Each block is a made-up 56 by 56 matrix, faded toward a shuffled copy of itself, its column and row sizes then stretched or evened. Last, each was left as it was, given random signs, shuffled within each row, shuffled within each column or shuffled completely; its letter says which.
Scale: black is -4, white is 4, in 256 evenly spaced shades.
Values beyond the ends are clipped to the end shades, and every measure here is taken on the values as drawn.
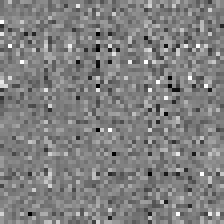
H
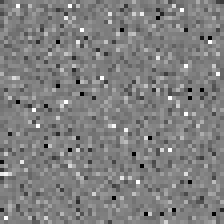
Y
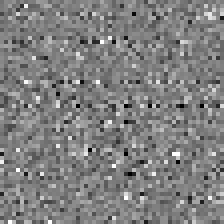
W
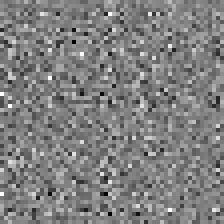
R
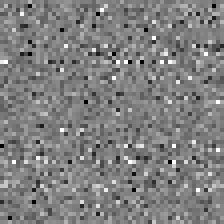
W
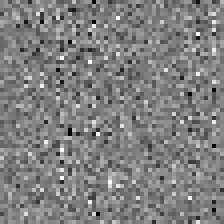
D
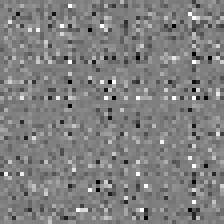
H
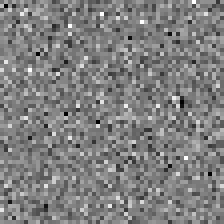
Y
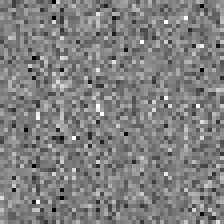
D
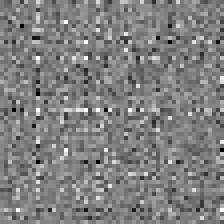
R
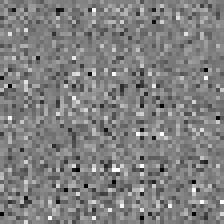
H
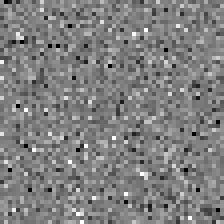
Y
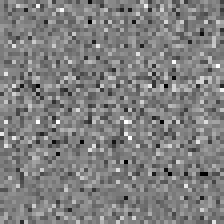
W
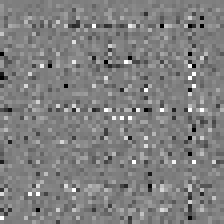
H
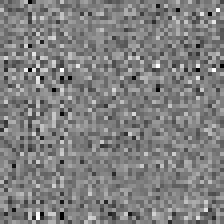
R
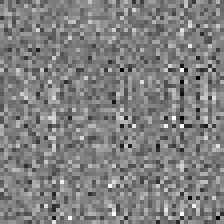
R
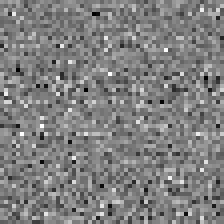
W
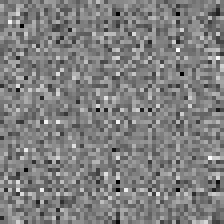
R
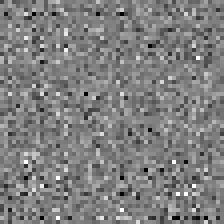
H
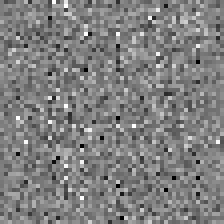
D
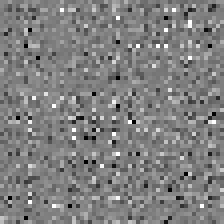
R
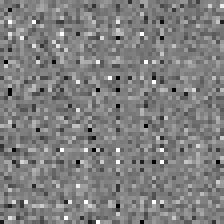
H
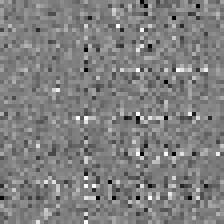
R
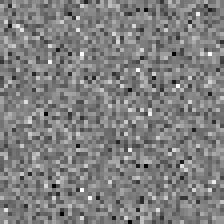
Y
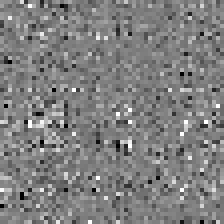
H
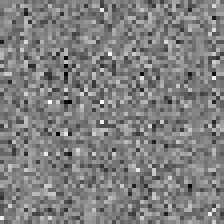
H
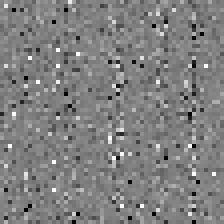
D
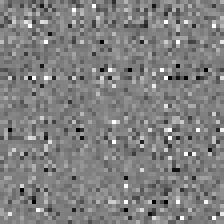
H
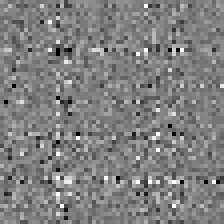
R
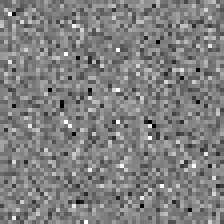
Y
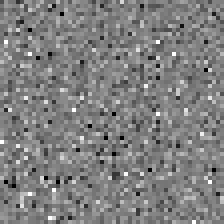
Y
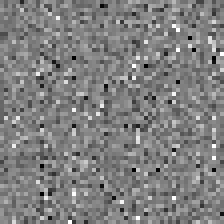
D
